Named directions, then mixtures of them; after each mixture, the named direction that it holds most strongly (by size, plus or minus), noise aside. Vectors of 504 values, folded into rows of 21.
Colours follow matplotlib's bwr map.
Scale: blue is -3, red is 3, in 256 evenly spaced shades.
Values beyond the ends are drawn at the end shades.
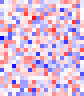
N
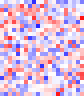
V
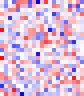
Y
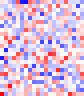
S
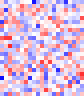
V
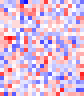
S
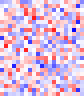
N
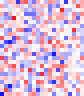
S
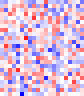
V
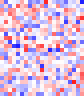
V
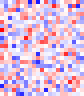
Y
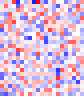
Y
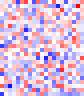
S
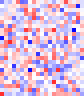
N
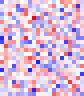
N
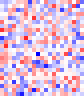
N
